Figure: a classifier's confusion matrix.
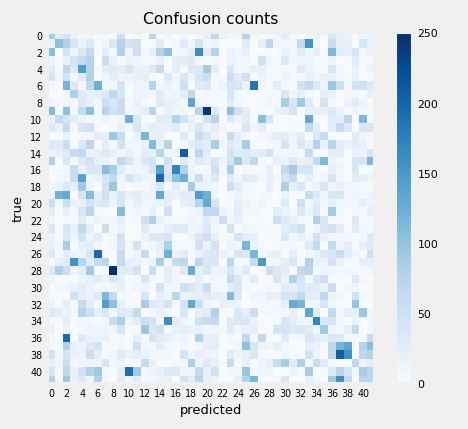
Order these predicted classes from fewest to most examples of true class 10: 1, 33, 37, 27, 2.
37, 2, 1, 27, 33
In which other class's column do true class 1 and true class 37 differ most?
33
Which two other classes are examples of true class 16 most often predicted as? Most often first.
14, 7
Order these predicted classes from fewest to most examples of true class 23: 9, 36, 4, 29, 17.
29, 9, 17, 36, 4
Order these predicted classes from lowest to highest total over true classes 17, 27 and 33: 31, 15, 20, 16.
15, 20, 31, 16
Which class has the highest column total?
2
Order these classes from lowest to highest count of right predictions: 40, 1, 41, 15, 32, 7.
7, 15, 41, 40, 1, 32
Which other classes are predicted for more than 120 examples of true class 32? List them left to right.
7, 18, 31
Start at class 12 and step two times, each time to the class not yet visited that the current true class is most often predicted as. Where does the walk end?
18
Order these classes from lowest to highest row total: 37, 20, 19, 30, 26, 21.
30, 21, 20, 37, 26, 19
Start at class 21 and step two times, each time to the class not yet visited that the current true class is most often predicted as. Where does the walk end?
20
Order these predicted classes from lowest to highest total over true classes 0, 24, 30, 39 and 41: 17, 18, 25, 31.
31, 17, 18, 25
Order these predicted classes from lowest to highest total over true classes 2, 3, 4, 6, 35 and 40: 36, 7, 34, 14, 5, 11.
34, 7, 11, 14, 36, 5
